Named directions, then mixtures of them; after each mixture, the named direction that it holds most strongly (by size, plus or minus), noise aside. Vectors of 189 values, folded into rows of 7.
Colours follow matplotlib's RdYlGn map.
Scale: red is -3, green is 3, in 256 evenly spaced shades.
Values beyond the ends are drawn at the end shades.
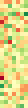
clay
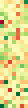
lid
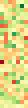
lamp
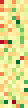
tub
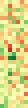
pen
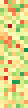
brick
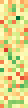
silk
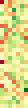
lamp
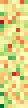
pen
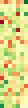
clay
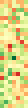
pen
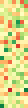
lid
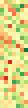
brick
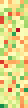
lid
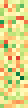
silk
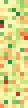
lid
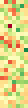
brick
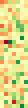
tub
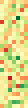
silk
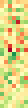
pen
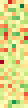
lamp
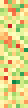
brick
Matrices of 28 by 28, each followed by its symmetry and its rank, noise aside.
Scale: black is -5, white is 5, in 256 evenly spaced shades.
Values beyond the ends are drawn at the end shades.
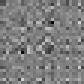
symmetric, rank three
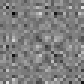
symmetric, rank three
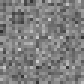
symmetric, rank six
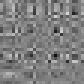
no symmetry, rank three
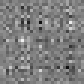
no symmetry, rank three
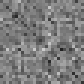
symmetric, rank six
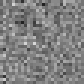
no symmetry, rank six
